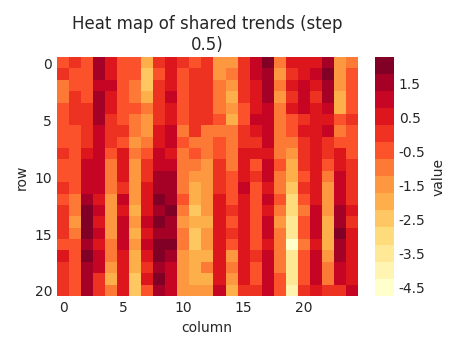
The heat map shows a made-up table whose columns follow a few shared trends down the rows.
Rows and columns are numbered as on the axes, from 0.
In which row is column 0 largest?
17
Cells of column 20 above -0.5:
12
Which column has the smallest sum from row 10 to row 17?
19
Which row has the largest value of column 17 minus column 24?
0
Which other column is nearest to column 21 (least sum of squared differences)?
15
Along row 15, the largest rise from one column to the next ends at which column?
23
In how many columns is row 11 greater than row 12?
7
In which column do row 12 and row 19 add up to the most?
8
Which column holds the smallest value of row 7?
6
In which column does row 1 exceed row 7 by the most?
22
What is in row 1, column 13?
-1.5
